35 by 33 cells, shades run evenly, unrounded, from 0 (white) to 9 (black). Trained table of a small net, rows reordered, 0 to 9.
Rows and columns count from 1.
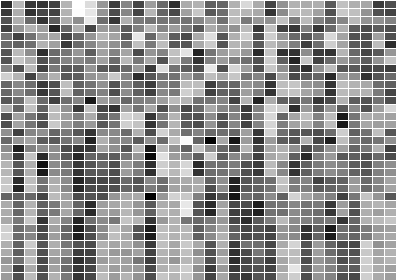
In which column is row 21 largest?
4
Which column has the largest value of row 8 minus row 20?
14
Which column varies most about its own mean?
23
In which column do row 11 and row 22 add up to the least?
16
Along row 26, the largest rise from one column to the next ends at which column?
17
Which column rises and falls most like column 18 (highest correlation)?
20
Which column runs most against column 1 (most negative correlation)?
7
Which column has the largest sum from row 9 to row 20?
13
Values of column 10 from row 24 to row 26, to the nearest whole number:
6 4 3
